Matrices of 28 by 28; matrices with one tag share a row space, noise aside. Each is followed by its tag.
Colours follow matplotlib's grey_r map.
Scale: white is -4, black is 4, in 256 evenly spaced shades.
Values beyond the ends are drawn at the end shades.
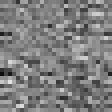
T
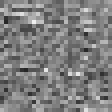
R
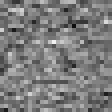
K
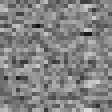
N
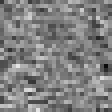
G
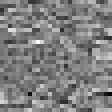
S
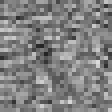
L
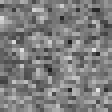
L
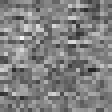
N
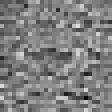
T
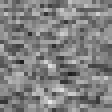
K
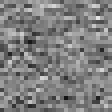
G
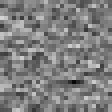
N
